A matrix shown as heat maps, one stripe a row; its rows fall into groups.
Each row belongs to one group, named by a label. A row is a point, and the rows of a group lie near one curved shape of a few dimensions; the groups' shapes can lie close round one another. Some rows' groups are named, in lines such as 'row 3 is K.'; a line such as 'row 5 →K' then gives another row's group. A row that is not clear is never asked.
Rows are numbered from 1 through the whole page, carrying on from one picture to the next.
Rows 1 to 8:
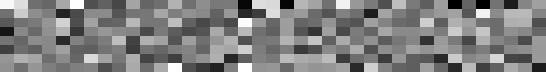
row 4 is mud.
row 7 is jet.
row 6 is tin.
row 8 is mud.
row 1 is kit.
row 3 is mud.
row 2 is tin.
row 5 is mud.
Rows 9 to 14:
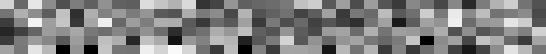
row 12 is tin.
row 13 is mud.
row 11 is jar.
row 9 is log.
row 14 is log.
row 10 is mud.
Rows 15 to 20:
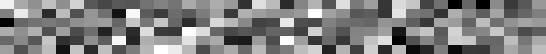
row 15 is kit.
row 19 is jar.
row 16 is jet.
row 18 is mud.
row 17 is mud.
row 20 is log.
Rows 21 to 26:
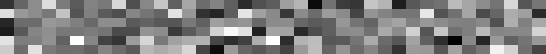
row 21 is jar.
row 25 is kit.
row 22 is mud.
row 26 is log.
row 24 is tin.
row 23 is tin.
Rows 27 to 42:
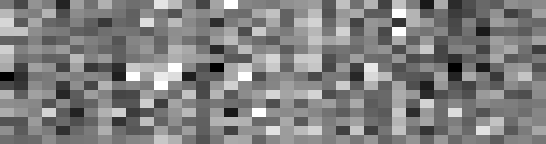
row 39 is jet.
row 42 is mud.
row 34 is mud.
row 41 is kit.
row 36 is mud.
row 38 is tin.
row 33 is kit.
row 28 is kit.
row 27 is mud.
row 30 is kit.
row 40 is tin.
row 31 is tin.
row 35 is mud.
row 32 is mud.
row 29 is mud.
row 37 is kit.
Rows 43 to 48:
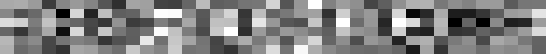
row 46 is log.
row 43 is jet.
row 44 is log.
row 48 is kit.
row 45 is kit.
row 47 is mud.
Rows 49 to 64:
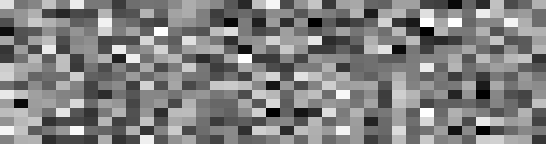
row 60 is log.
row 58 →tin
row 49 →kit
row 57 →kit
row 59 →kit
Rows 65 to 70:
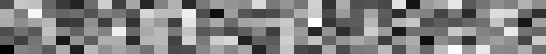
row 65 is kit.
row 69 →mud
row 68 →jar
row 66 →log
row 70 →mud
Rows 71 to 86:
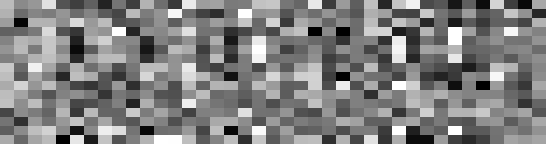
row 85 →jet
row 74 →jar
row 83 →mud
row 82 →mud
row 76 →jet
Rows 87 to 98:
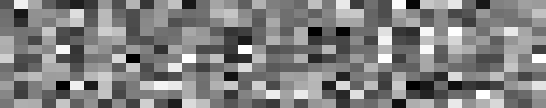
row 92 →mud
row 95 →jet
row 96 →log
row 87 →kit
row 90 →jar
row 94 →mud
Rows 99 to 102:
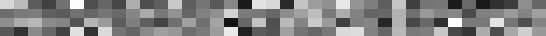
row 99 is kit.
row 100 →tin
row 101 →jet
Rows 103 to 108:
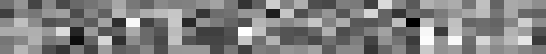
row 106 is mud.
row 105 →kit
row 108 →tin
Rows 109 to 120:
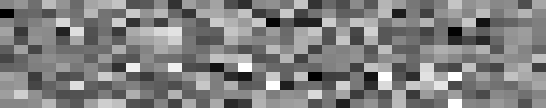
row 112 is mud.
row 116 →mud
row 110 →mud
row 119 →kit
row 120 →jet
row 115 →tin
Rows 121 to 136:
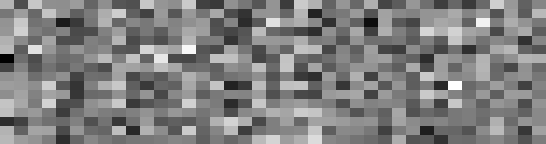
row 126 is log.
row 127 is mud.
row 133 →kit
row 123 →tin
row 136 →kit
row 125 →jet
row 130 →jet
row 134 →tin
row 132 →jet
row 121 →log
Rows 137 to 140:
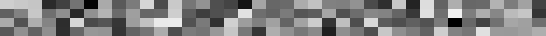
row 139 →mud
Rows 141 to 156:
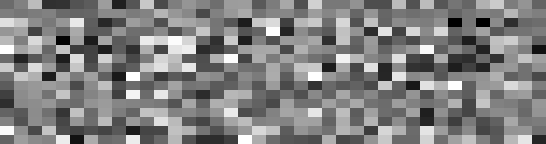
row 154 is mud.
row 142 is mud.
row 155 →jet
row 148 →log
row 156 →mud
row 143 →kit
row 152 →mud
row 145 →log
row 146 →mud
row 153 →mud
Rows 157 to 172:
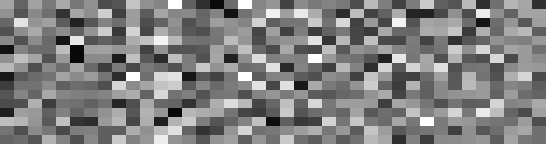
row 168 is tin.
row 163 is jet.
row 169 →mud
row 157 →mud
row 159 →kit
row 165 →mud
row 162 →mud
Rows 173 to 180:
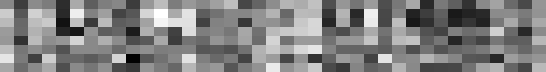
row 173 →mud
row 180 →kit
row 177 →log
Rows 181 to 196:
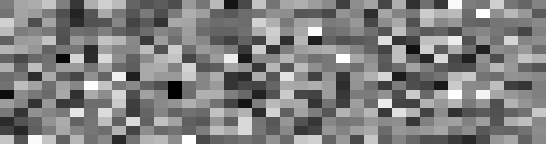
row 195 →tin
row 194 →mud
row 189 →jar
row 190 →jet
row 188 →log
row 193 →log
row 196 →log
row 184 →kit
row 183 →jet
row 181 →jet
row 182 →tin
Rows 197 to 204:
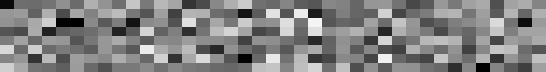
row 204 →kit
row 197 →mud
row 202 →log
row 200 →tin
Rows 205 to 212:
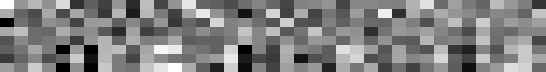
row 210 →log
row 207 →mud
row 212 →log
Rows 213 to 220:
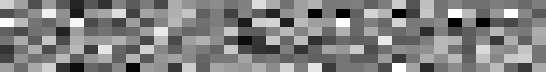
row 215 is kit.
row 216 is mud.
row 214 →jar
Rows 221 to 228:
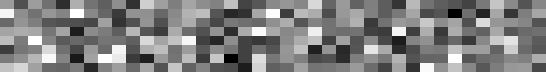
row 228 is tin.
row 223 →tin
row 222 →kit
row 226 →jar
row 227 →jet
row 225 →log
